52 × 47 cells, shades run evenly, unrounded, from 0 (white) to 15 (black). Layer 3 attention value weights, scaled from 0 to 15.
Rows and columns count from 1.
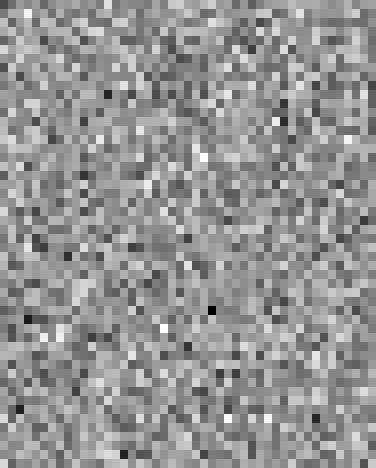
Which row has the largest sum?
5
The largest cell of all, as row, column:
35, 27
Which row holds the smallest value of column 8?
38
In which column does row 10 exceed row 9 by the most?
40
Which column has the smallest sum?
25
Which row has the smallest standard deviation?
31
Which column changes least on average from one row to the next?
7
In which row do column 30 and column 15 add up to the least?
6
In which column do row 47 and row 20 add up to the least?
20
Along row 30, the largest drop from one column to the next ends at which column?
24
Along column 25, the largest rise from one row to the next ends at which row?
44
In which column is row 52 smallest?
1
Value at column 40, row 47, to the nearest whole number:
13
